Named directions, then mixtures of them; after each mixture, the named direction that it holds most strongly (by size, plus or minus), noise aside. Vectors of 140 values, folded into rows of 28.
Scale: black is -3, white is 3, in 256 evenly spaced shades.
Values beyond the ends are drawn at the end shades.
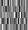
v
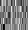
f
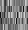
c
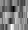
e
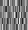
v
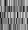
c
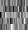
e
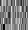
f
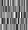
v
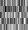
v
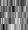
e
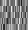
f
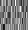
f
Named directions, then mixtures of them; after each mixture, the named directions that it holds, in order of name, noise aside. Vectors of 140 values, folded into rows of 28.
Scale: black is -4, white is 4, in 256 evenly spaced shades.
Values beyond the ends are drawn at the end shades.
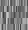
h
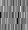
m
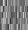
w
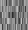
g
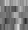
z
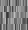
h.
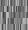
h.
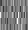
m.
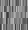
h.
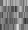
w, z.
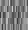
h, m.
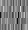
m.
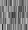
g, h.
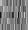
g, m.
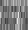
m, z.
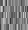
w.
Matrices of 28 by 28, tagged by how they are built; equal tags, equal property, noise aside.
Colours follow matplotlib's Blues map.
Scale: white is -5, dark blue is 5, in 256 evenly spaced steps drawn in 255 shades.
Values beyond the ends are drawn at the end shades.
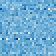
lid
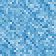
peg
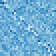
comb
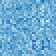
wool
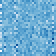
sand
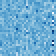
sand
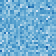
wool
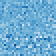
lid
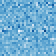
lid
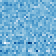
lid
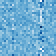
sand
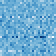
lid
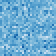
wool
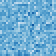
wool
